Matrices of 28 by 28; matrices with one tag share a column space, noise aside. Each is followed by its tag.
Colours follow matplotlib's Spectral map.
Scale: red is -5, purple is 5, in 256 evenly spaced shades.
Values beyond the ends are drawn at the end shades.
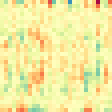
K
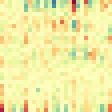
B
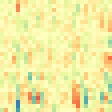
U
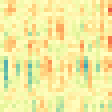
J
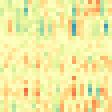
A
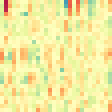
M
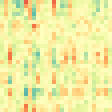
M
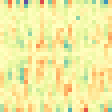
K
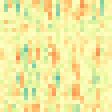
M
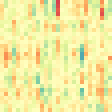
M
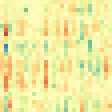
J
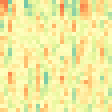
M
